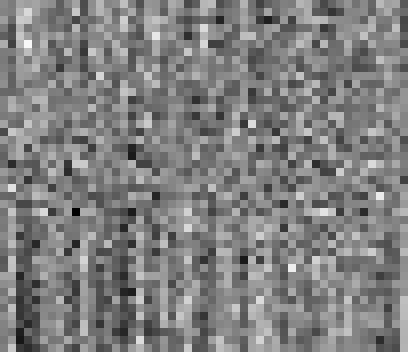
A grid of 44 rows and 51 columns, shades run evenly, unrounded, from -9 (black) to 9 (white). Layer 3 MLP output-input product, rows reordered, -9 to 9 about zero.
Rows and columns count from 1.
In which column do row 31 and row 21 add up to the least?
5
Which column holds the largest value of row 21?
47
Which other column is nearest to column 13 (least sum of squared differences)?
49
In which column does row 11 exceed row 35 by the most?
16
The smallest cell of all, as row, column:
27, 10
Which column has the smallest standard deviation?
1
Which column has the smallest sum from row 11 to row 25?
17
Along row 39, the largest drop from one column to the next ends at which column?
3
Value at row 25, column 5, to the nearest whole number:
4
